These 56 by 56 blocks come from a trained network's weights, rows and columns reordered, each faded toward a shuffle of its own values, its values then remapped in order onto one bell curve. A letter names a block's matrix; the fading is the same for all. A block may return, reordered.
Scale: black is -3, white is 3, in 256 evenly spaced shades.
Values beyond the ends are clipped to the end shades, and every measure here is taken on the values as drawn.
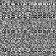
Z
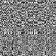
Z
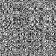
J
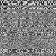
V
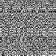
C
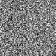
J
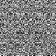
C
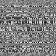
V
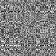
Z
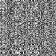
J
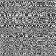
V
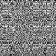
C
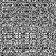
C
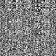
J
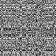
C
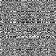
V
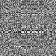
C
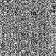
J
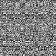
C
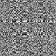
Z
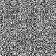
J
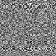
Z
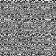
V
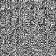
J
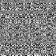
V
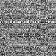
C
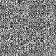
J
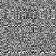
Z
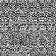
C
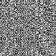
J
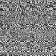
V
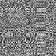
C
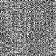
J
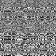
V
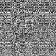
C
